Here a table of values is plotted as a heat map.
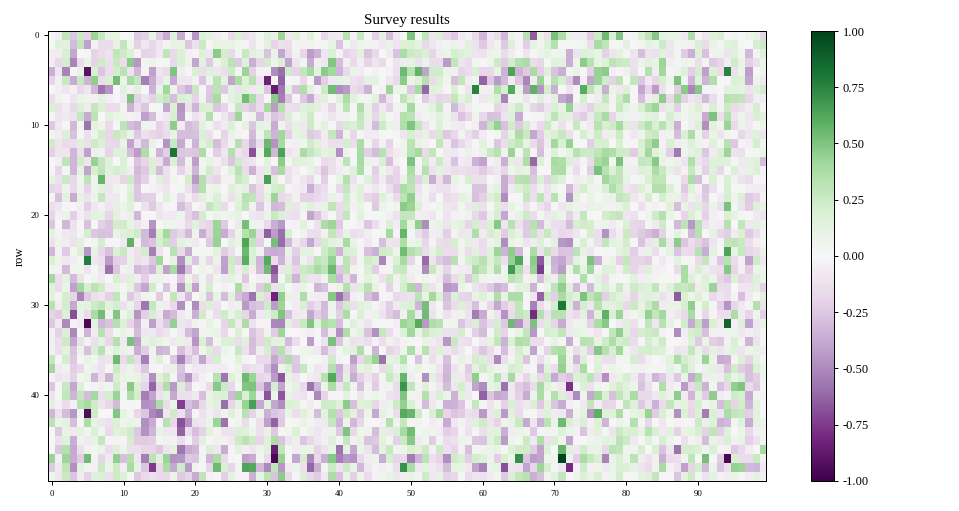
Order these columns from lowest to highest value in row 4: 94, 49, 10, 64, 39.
10, 39, 49, 64, 94
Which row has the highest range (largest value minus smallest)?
47
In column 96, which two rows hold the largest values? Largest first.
39, 48
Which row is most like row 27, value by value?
37
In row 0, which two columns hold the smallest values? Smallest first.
67, 20
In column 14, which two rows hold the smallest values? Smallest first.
48, 39
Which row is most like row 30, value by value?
28
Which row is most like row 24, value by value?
21
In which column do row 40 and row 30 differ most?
32
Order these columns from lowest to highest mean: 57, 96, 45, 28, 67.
45, 67, 28, 57, 96
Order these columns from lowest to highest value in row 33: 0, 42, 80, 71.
0, 42, 80, 71
